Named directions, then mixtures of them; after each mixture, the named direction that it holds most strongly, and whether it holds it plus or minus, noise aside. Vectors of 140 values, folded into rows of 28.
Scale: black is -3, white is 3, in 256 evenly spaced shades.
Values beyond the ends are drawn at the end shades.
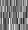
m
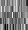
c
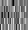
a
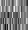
c, plus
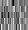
a, plus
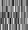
a, plus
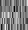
c, minus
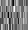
a, plus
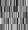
c, minus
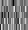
a, plus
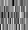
a, plus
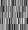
m, minus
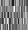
a, plus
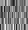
a, plus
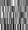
a, minus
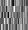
a, plus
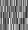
m, plus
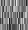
m, minus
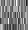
c, plus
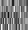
a, plus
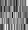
c, minus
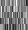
c, plus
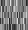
m, minus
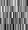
c, plus
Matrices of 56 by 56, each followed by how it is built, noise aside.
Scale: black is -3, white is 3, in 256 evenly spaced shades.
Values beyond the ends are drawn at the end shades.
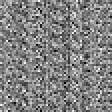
repeating rows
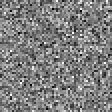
repeating rows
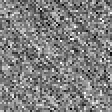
Toeplitz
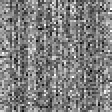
blocks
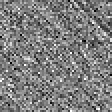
Toeplitz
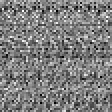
repeating columns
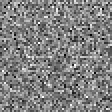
repeating columns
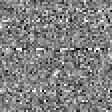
uneven rows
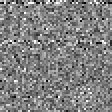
uneven rows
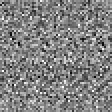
repeating columns
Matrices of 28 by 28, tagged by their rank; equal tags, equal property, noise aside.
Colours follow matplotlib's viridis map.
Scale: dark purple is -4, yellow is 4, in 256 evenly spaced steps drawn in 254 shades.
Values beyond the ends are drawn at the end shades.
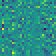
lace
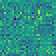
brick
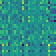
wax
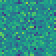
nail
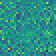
brick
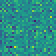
nail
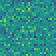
brick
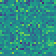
nail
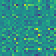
wax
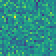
brick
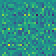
lace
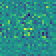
nail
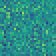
brick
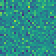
nail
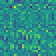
nail
